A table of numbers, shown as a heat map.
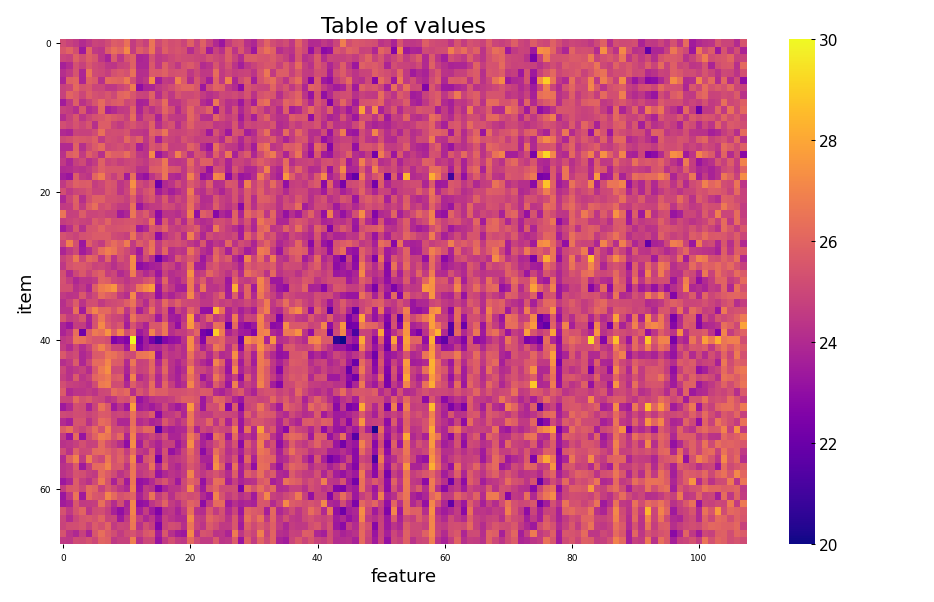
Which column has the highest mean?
58
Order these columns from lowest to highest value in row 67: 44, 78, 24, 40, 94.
78, 44, 40, 24, 94
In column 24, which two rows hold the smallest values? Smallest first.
23, 9
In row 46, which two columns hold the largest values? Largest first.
74, 58
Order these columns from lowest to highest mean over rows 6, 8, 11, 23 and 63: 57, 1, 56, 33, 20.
57, 1, 56, 33, 20
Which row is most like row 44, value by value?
46
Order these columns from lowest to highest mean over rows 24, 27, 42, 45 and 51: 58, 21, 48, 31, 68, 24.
48, 21, 24, 68, 31, 58
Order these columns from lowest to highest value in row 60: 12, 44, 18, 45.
44, 12, 45, 18
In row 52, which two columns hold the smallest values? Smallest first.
49, 15
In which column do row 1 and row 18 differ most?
61
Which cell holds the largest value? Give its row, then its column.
40, 11
